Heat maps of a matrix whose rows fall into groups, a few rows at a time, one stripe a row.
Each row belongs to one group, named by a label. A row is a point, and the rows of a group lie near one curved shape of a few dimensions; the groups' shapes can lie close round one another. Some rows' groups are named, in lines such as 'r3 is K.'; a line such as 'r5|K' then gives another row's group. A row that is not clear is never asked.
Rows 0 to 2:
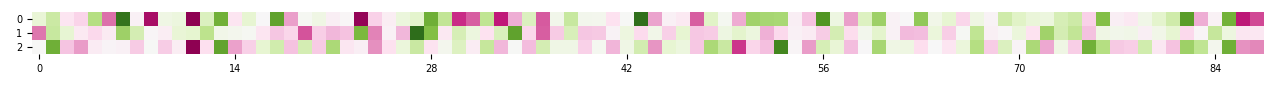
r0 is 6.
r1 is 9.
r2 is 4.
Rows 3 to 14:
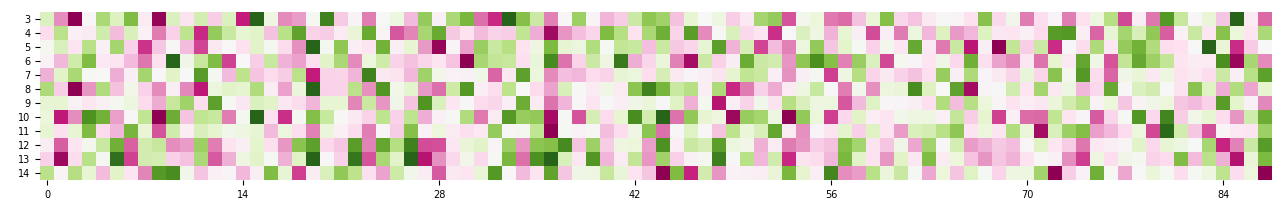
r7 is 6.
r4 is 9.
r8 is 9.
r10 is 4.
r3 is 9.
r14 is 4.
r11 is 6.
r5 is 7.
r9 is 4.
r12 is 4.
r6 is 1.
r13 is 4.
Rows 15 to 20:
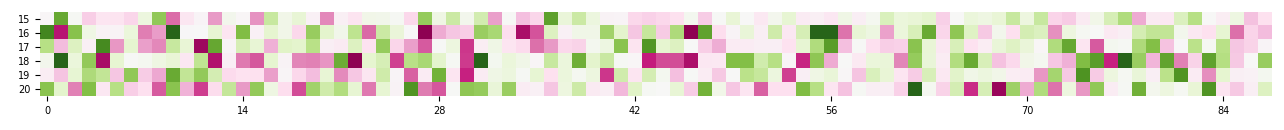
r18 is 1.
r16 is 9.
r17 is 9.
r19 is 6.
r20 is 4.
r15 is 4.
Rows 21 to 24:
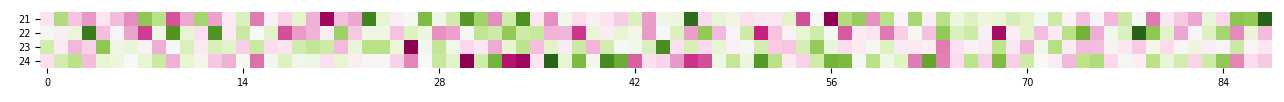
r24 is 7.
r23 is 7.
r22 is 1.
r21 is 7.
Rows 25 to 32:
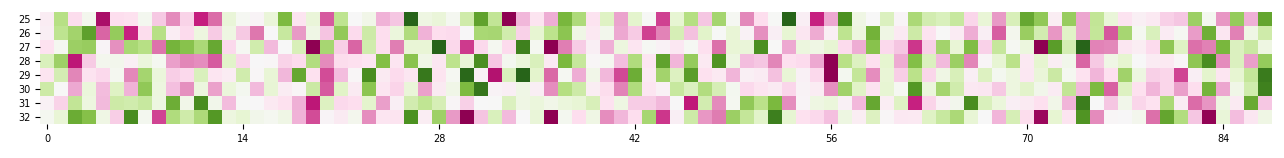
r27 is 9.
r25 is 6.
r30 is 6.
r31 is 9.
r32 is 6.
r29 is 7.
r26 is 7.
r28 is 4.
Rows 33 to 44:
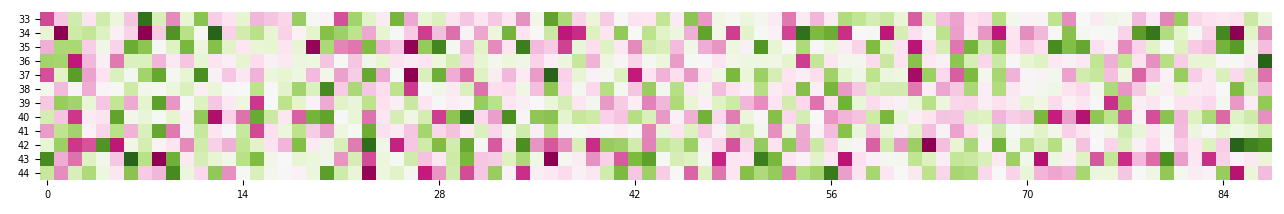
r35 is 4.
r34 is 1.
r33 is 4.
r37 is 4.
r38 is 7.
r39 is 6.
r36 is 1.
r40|9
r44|9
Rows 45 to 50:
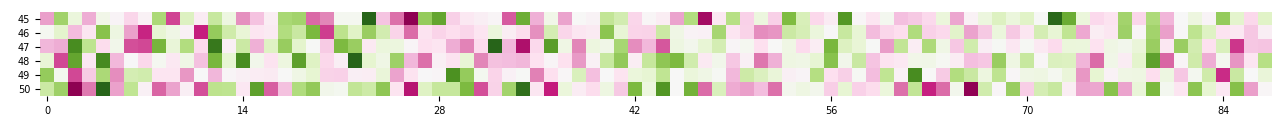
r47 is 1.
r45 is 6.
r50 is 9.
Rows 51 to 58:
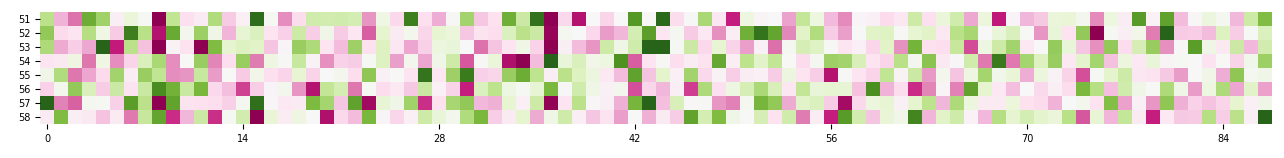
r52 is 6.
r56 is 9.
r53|9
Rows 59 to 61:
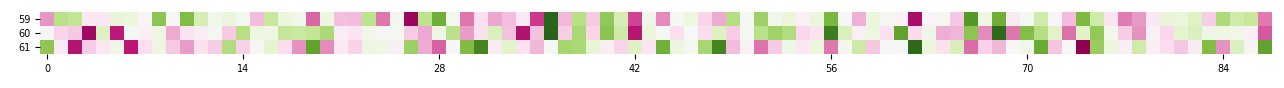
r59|4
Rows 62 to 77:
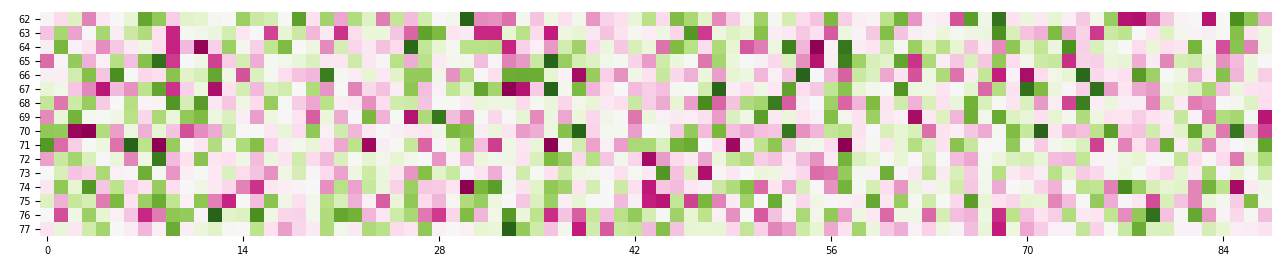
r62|7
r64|6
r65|4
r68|9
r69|4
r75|9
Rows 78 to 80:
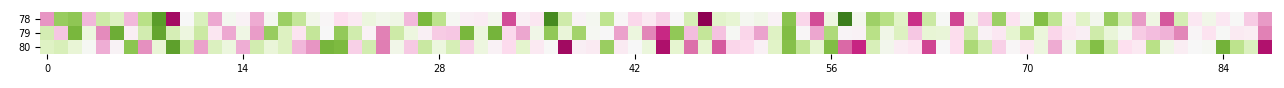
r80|4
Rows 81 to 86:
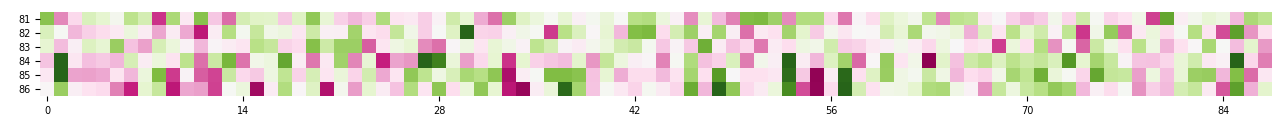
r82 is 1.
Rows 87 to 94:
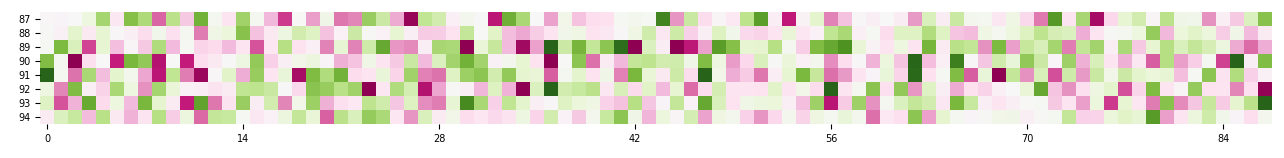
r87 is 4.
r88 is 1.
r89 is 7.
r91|4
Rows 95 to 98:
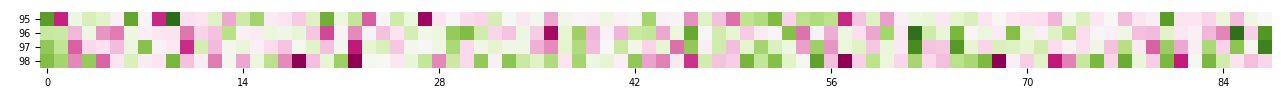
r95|9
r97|1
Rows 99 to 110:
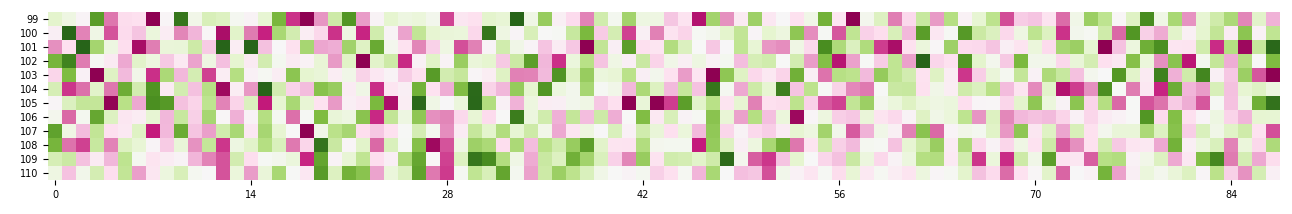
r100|1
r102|1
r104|9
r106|4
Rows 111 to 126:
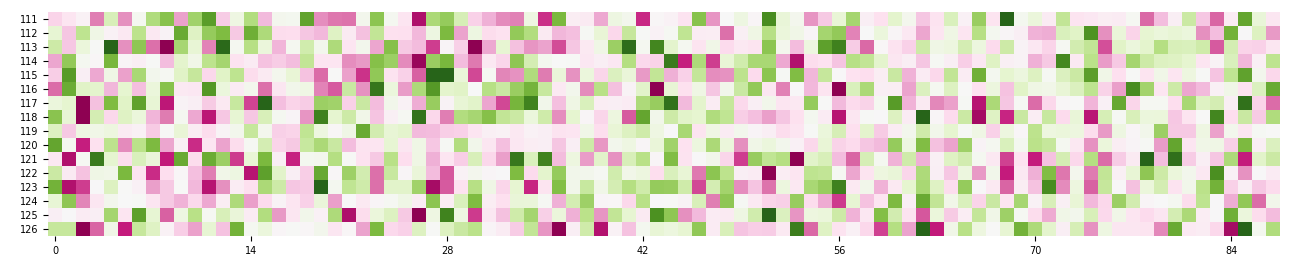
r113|9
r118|4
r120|1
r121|4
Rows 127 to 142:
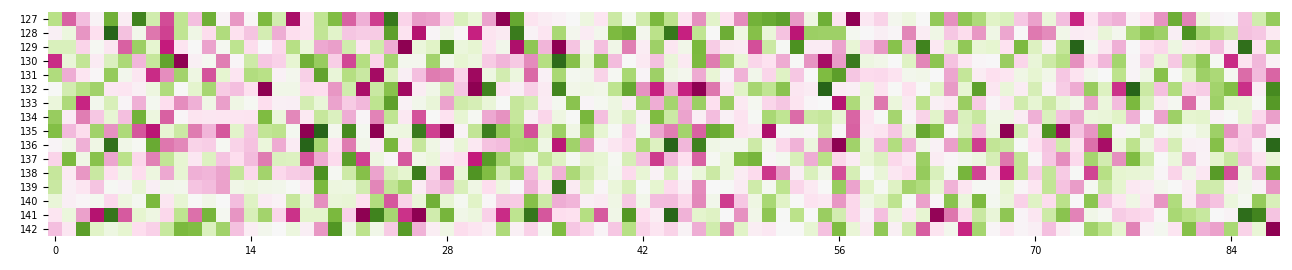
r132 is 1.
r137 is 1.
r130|4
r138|4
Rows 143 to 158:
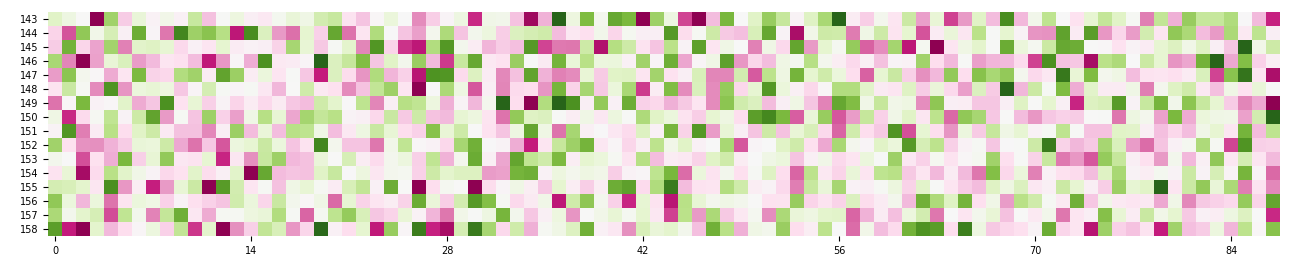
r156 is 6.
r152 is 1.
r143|7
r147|4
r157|4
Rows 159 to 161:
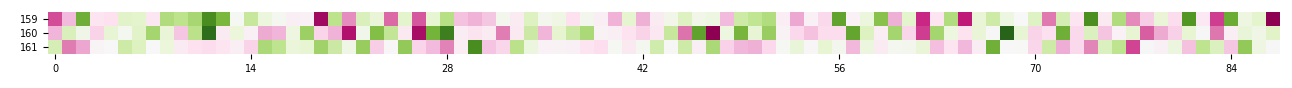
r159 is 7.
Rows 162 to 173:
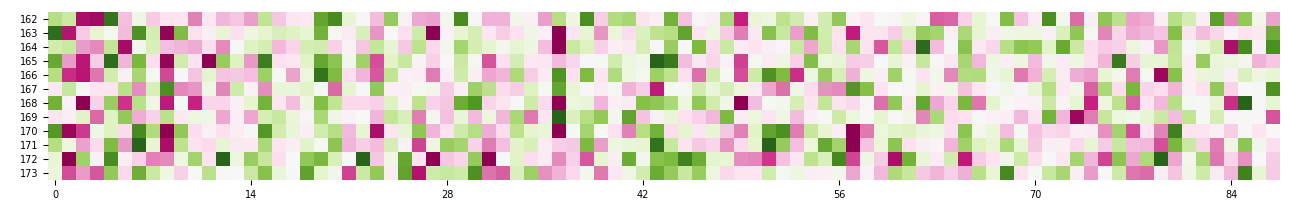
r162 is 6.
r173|7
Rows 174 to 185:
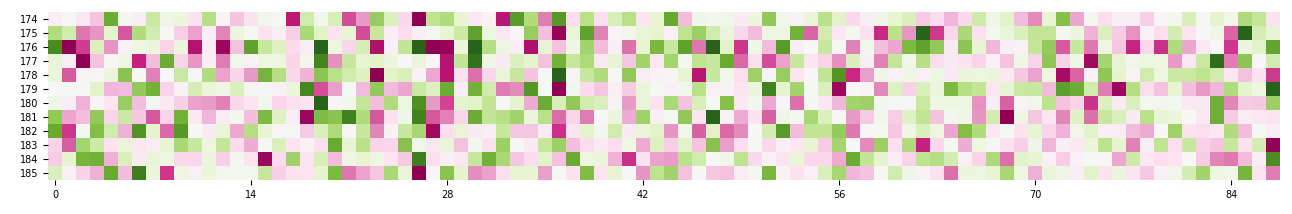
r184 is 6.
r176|9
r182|9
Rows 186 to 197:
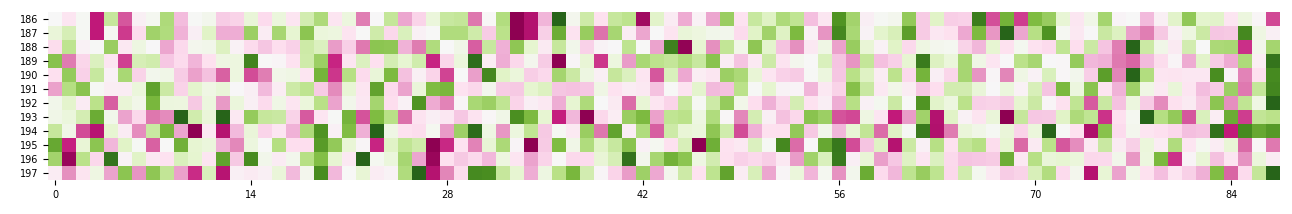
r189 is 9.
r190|7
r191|6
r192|6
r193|1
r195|9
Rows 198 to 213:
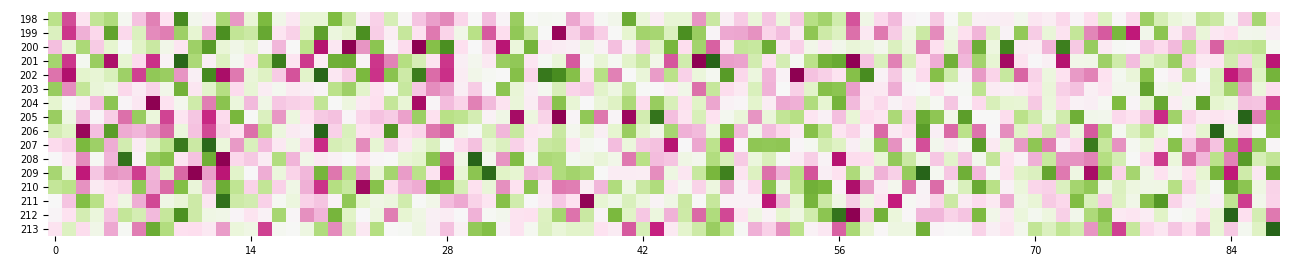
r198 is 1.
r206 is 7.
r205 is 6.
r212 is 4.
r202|4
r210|4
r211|1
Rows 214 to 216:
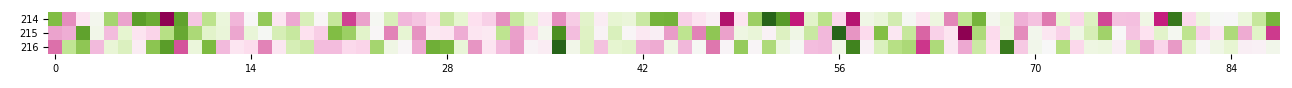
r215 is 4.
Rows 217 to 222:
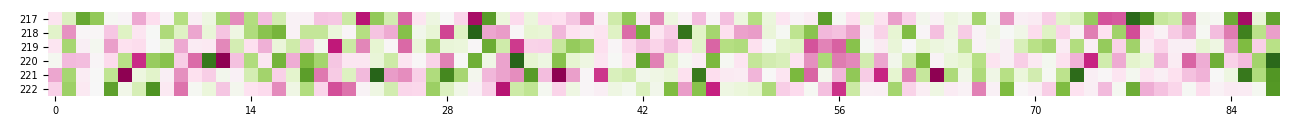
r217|1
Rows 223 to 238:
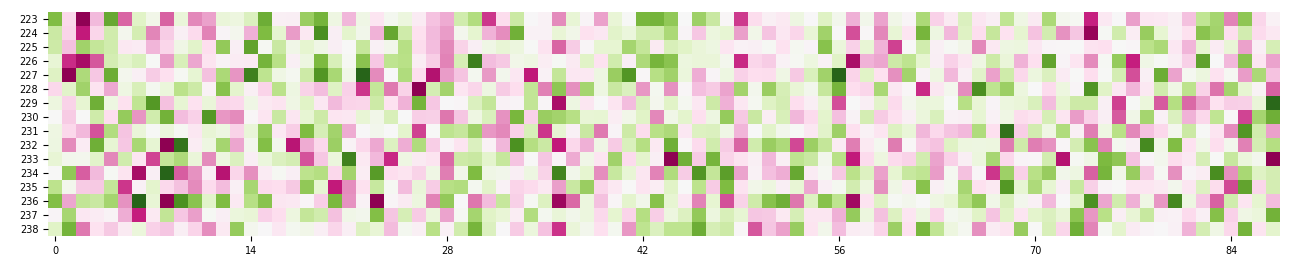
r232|4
